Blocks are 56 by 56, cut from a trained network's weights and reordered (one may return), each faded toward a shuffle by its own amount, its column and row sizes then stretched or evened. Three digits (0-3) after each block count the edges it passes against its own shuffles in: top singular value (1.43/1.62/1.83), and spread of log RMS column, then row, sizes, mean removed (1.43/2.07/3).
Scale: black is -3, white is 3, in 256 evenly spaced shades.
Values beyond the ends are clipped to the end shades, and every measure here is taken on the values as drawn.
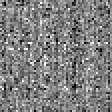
1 1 1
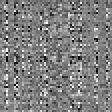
3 3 1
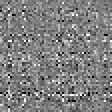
3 2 2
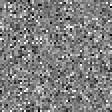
0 1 0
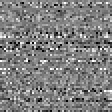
2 0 3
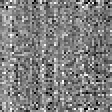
2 1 2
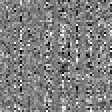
1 3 0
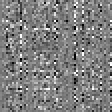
2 3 1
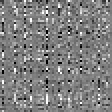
2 3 2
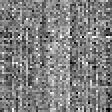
3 1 1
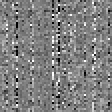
1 3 0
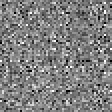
1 1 2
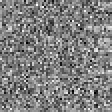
2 0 1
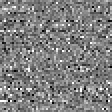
0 0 2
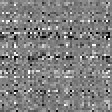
3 2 3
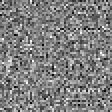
2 1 0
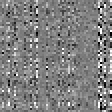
3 3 0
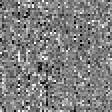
0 2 0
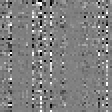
3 3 2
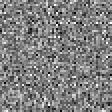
2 1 1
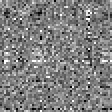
3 1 1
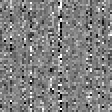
0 3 0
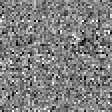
0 1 1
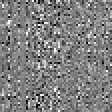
1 3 1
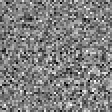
0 0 1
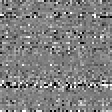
0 1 3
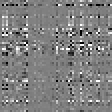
3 3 3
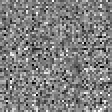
1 2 1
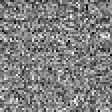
2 0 1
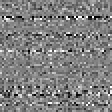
2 0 3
